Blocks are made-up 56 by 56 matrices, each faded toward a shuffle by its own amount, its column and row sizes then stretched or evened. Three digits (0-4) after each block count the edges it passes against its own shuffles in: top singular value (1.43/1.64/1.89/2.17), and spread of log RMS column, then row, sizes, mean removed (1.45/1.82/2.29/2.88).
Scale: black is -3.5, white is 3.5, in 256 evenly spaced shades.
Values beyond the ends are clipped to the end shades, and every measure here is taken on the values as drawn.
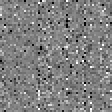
0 3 0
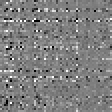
2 3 4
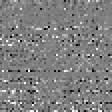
1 1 4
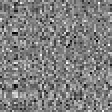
4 2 0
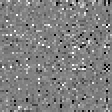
2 1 2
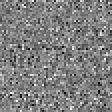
0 0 2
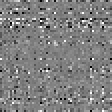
3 3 4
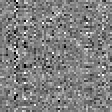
3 3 0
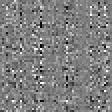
3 4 2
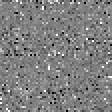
1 0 2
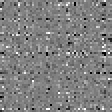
4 3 3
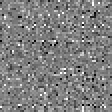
2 1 1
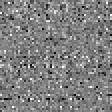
2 0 3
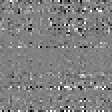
1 2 4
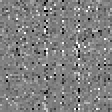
3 3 2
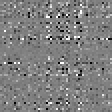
2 3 4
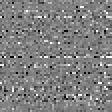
3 0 4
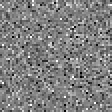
0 1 0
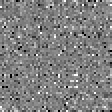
2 0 3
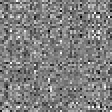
4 3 2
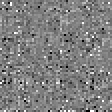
2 1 2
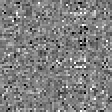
2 1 1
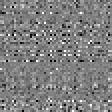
4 1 4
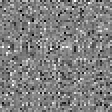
4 1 2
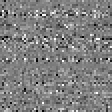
2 1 4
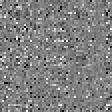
1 2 2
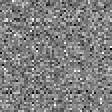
3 1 0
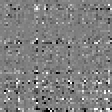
2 3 4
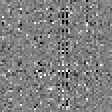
3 3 2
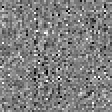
2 2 0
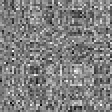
4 2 1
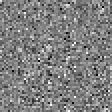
2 2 0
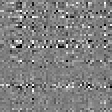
4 3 4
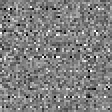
1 1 3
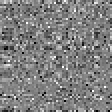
4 0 2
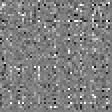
1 3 2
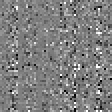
0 4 1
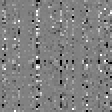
3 4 0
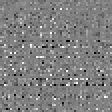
1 1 4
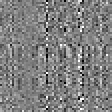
4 4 2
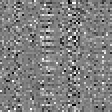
4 3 0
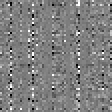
4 4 2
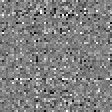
1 2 3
